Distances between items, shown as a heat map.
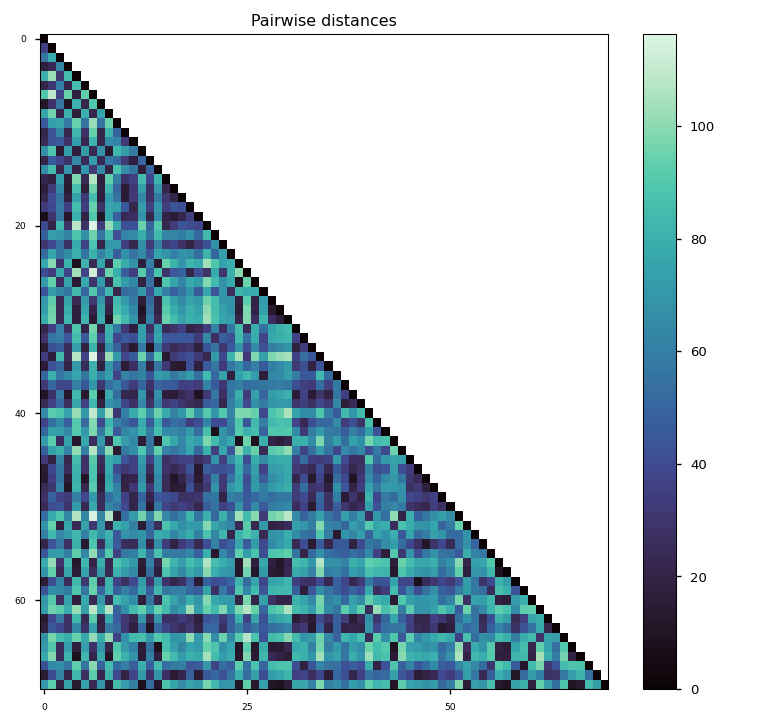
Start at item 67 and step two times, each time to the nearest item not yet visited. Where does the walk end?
32
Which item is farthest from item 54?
6
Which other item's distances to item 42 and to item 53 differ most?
21
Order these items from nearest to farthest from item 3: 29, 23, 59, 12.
59, 23, 12, 29
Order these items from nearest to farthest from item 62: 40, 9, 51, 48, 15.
15, 48, 9, 51, 40
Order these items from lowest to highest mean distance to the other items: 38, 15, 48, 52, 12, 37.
38, 37, 48, 15, 12, 52
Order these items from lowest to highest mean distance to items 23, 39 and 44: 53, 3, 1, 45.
53, 3, 45, 1
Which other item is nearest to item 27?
36
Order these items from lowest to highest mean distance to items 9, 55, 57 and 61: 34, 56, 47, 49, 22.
47, 49, 56, 22, 34
